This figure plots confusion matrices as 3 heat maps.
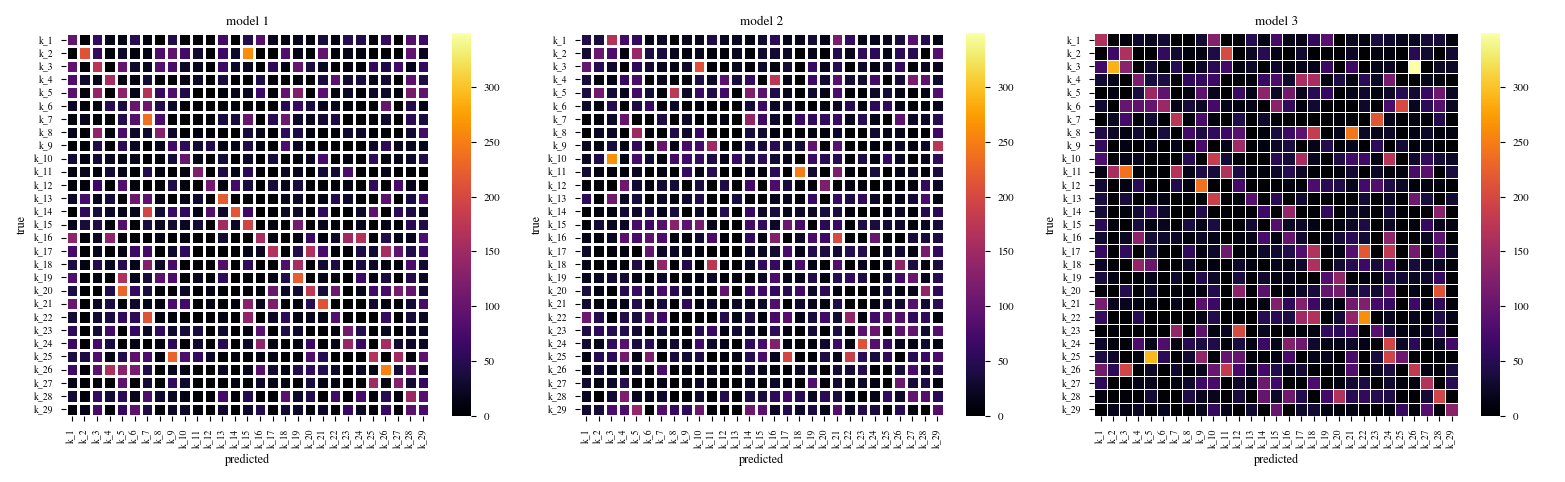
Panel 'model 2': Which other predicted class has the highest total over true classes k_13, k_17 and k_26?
k_28
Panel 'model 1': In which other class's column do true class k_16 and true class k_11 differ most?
k_24
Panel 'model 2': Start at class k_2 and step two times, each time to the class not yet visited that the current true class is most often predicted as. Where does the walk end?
k_8
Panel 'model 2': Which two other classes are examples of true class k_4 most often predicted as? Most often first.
k_16, k_27
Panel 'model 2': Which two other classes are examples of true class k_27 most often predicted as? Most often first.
k_26, k_19
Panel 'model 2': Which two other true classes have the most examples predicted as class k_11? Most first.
k_18, k_9
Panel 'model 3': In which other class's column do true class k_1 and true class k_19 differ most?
k_20
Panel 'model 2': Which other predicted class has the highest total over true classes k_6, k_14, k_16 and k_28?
k_21
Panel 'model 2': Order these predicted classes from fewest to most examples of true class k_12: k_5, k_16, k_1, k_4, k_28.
k_1, k_5, k_28, k_16, k_4
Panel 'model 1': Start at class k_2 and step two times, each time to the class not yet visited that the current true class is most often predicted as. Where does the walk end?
k_13
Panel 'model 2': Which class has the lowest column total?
k_13
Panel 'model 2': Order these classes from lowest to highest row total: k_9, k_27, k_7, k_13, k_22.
k_27, k_13, k_7, k_9, k_22
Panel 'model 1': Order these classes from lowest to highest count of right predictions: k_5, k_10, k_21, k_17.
k_10, k_5, k_17, k_21
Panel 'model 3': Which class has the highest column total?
k_24
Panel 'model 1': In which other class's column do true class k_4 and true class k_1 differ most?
k_22
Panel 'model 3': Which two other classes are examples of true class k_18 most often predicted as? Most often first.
k_4, k_5
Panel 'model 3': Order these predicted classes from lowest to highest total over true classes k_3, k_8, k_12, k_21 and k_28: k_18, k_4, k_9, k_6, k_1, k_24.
k_6, k_4, k_24, k_1, k_18, k_9
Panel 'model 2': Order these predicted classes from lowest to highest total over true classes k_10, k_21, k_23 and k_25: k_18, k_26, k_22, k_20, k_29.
k_18, k_20, k_26, k_22, k_29
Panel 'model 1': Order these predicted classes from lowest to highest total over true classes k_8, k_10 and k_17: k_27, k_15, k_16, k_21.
k_16, k_15, k_27, k_21
